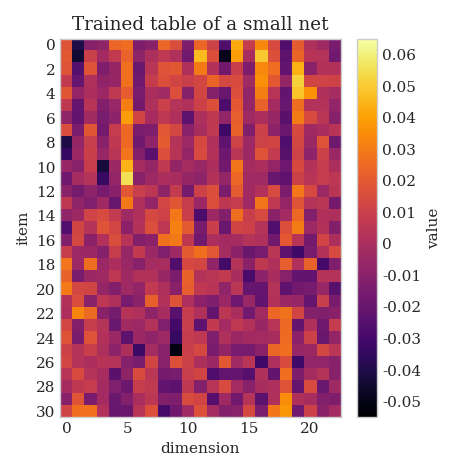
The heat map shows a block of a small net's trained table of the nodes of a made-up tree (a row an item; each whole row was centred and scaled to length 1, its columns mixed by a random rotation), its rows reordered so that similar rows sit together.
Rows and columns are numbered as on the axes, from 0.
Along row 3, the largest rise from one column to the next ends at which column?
19
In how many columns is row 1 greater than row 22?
15
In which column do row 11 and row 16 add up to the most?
5
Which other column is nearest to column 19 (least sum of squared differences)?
16
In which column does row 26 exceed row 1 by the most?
13
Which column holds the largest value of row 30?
18
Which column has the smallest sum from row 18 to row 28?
9
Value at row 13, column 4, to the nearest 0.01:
-0.02
